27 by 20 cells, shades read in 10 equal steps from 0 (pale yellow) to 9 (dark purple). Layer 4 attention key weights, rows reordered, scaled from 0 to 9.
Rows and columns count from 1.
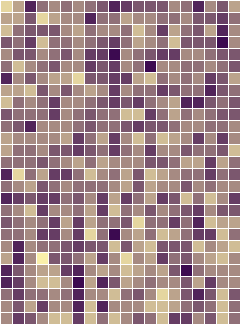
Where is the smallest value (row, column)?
22, 4
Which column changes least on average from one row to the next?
7
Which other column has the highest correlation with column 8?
19
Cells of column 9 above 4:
20
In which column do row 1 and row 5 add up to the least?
1
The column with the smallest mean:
12
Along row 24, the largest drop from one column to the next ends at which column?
8
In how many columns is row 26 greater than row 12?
10
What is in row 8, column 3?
2
